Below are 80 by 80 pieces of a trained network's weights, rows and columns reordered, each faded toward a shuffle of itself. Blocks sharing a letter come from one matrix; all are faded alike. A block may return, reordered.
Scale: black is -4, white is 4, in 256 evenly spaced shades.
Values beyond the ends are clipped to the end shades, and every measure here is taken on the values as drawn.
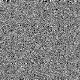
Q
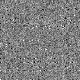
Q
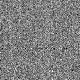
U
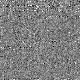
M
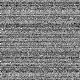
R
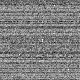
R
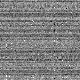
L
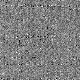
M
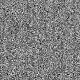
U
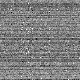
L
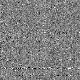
M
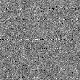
M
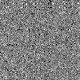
Q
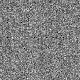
U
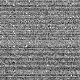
L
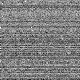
R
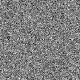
U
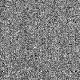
U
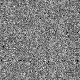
U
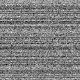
R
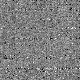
M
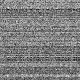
R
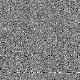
M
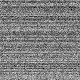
R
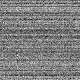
R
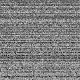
R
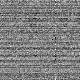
R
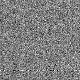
U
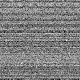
R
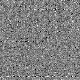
M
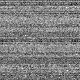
R
